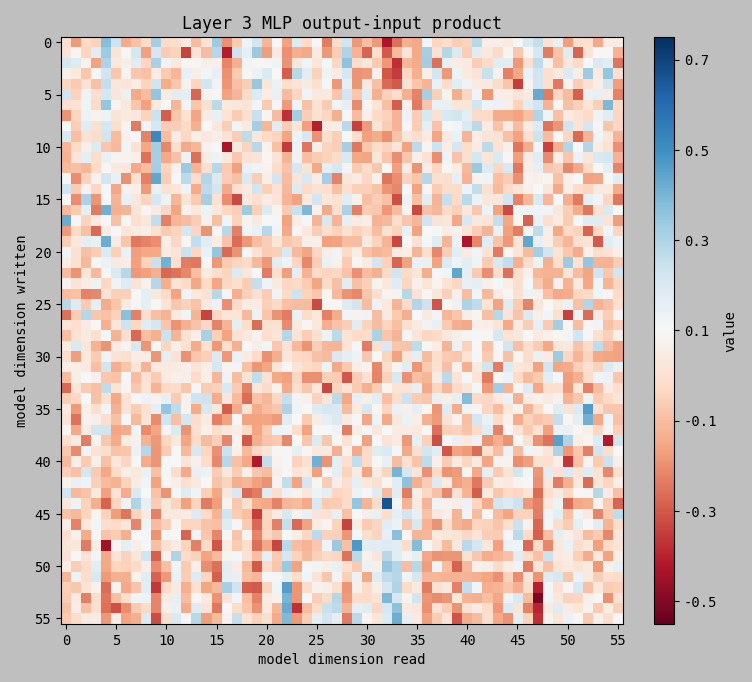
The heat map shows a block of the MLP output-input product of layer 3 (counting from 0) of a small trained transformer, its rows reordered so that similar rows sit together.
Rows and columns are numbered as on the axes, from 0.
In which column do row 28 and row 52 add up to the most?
22
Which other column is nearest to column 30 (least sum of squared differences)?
11
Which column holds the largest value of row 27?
49
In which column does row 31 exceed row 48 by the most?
4
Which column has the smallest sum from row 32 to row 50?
19
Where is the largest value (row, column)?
44, 32
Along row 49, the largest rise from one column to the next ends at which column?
29
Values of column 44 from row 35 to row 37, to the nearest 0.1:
0 0.1 0.1
